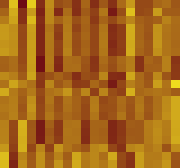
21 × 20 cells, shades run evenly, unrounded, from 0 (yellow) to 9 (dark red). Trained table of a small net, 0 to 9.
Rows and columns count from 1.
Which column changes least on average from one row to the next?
17
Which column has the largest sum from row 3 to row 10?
5
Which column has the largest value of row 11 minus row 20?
13
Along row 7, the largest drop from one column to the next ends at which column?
15
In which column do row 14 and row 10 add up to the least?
4
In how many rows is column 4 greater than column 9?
6
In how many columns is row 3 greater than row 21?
13
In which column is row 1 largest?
3
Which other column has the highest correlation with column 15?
2
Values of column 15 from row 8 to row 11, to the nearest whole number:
4 4 2 4
